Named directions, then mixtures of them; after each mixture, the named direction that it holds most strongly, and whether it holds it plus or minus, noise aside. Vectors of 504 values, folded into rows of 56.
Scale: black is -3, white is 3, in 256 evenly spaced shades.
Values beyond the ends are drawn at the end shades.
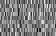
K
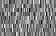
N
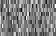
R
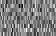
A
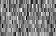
R, minus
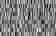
K, minus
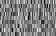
K, minus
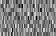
A, plus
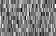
R, plus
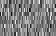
N, plus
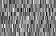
N, plus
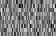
A, plus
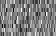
N, minus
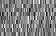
N, plus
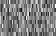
R, plus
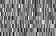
A, minus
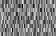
A, plus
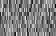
R, minus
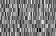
K, plus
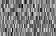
A, plus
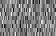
N, minus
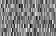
A, plus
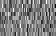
N, plus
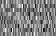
A, minus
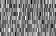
K, minus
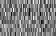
K, minus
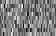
A, minus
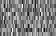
A, minus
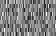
K, minus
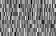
K, minus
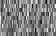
R, plus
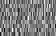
K, plus
